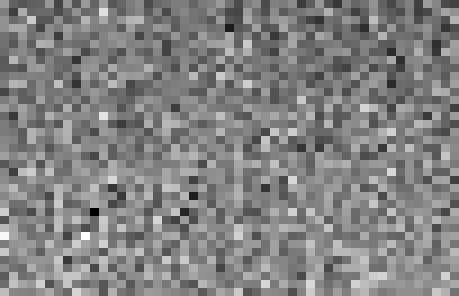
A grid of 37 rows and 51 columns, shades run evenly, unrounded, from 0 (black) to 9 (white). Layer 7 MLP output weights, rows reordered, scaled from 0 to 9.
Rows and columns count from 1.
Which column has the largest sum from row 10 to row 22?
12
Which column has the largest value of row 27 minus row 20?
35
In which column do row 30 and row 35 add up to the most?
10
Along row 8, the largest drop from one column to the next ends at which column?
45
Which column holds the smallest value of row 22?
2
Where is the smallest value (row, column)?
27, 11
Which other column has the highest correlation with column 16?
42
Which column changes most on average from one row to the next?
44
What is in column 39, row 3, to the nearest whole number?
5
